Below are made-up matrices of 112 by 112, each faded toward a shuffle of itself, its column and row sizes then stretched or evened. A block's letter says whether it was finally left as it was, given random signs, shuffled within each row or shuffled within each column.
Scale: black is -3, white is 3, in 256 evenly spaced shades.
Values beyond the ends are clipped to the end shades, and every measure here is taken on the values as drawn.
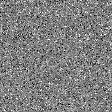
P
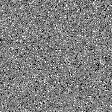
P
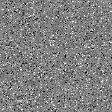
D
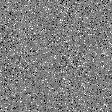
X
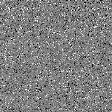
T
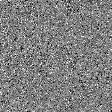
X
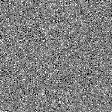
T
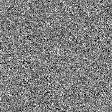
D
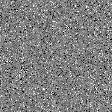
T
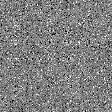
T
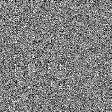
T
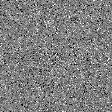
D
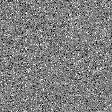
X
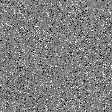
X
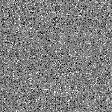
T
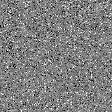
X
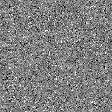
T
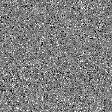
T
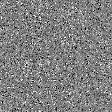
D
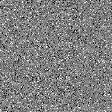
T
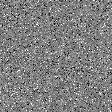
P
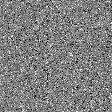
X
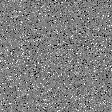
P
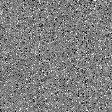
X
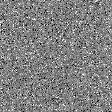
D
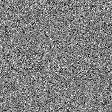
P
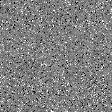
D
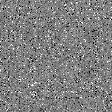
T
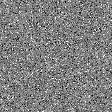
P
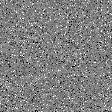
D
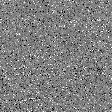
P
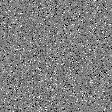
X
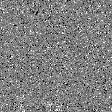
T
